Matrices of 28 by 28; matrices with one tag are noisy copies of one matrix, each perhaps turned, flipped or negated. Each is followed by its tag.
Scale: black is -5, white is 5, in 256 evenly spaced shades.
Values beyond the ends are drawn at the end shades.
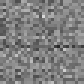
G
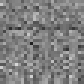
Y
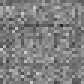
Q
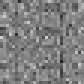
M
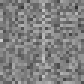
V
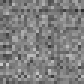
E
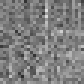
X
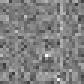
M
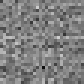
G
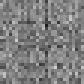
G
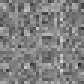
M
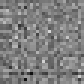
E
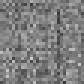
Q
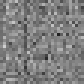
Q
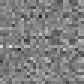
G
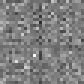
V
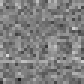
M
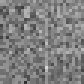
X
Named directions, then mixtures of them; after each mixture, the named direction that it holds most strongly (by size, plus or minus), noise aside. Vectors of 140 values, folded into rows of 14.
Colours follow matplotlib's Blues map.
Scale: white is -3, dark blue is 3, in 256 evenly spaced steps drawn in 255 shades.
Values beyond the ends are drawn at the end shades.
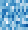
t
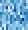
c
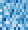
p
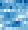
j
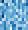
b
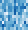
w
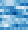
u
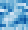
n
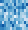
w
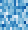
w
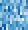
c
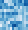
j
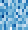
b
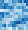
n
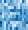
b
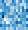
t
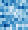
u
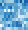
j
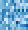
t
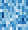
b
